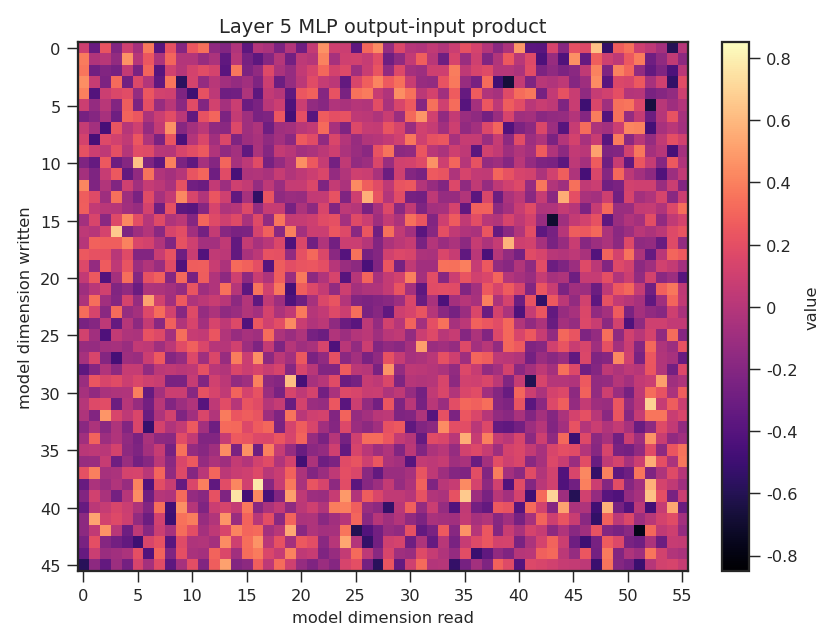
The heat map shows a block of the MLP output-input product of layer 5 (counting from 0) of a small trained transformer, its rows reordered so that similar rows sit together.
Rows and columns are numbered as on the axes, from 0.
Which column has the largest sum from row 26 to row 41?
52
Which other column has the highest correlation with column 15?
13
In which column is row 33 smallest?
6
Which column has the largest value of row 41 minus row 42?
25
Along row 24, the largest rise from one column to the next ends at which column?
16
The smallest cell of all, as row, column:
42, 51
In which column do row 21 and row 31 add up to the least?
19
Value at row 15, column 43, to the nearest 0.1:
-0.7
